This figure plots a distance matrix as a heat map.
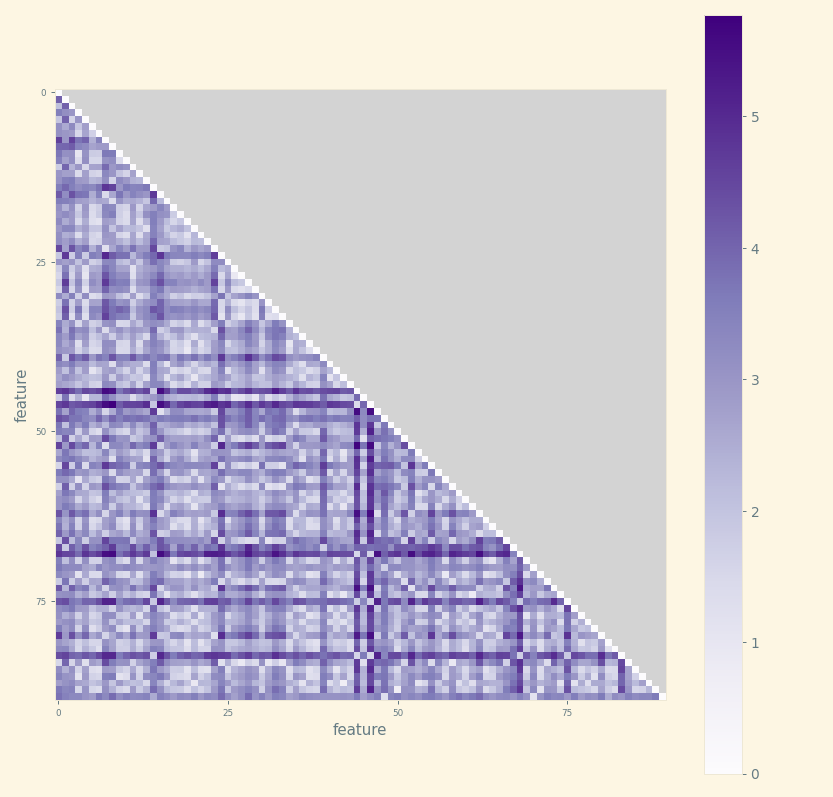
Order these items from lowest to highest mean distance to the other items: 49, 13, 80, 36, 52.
36, 13, 49, 80, 52
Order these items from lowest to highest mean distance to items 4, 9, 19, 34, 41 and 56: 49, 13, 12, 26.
12, 26, 13, 49
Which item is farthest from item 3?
46
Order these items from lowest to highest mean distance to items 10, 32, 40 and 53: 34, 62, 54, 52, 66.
54, 34, 66, 62, 52
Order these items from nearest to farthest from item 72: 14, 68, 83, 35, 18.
18, 35, 14, 83, 68
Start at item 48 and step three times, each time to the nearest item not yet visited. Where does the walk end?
81
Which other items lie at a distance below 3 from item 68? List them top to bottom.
14, 44, 46, 75, 83
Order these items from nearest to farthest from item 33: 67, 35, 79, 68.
79, 35, 67, 68
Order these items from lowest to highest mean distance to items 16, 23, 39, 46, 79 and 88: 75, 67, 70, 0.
70, 67, 75, 0
